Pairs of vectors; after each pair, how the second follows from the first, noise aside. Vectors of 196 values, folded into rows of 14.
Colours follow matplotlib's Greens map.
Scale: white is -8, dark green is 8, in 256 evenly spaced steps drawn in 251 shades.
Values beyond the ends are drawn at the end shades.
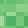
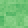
negated, shrunk.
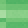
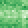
reversed, scaled up.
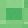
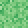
shuffled.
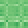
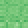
negated, shrunk.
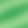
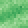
copied.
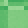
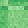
copied.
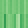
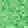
shuffled.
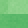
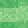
wrapped around, negated.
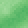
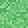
sign-scrambled.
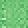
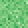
shuffled.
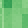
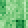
reversed, scaled up.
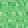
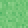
negated, shrunk.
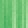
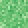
shuffled.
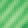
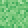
shuffled.
